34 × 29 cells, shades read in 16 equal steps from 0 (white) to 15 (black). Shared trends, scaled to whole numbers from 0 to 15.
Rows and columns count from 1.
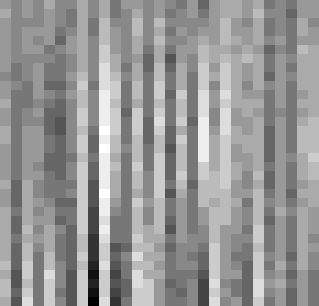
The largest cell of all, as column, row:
9, 34
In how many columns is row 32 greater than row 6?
16
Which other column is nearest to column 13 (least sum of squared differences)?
8
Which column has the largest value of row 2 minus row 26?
10
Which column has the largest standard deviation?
19
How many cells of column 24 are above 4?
19
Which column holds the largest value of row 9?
25
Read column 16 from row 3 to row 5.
7 8 7
